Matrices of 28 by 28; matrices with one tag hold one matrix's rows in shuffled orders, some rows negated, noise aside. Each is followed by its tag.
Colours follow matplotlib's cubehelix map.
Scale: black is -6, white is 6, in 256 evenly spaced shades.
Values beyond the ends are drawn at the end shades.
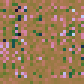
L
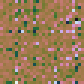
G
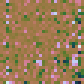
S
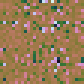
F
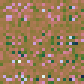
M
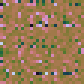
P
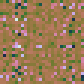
L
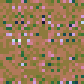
M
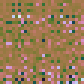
M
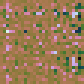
S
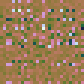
M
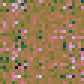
L
